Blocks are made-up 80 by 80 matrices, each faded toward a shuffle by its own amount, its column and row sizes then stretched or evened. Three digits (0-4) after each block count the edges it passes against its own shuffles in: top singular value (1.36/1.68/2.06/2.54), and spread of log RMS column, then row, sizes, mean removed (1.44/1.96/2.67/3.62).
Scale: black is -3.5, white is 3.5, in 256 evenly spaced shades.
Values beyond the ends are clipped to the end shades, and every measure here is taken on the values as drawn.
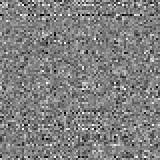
3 2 3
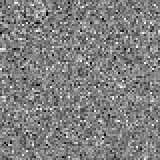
1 0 1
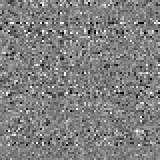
2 1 3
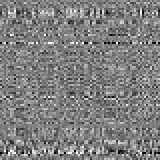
4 0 4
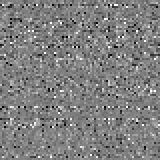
2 0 3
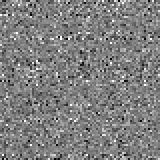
1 1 3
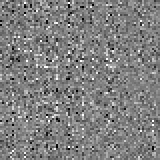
1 3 2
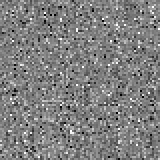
2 1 0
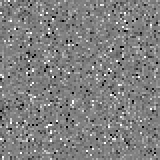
0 1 0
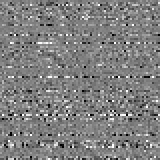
3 1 4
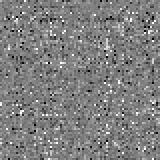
2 2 2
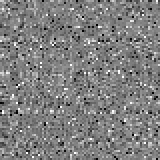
3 0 1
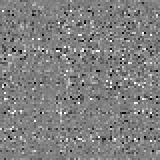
0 2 3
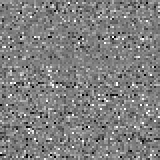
0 0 3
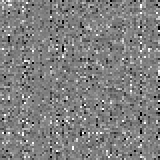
2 3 1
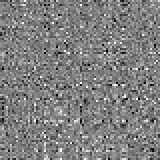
3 1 2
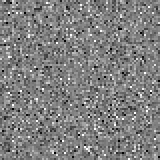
2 0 0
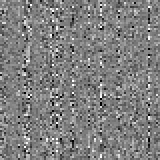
2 4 1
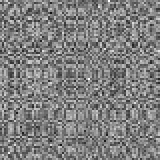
4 2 1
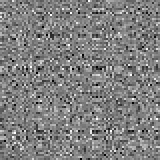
4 1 2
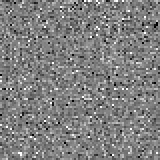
2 0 1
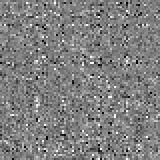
2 2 2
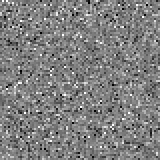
0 0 1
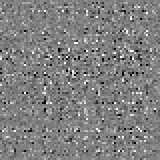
1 2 3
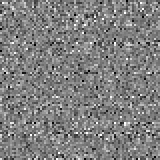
3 0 2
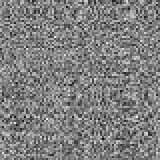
3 0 1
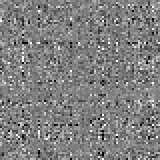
0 3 3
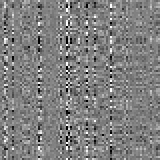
4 4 1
